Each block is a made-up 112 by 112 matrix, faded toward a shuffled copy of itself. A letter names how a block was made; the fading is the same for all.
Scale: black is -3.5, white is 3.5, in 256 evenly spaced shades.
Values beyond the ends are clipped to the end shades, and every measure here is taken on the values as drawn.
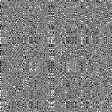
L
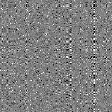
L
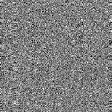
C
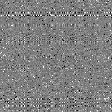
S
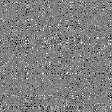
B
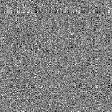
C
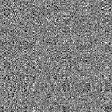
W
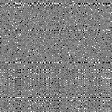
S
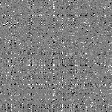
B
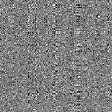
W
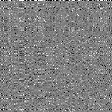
S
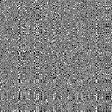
L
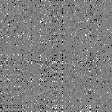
B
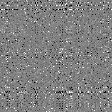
B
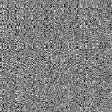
W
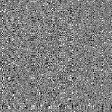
W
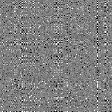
L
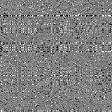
S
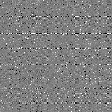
S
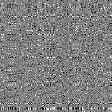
S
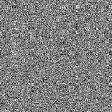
C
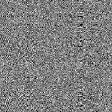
C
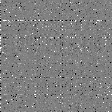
B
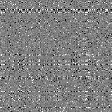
S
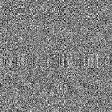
C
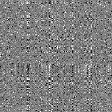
L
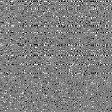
S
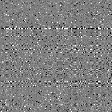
S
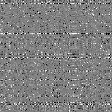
S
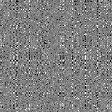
L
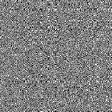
C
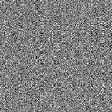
C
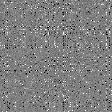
B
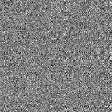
C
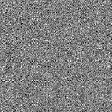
C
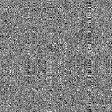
W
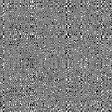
L
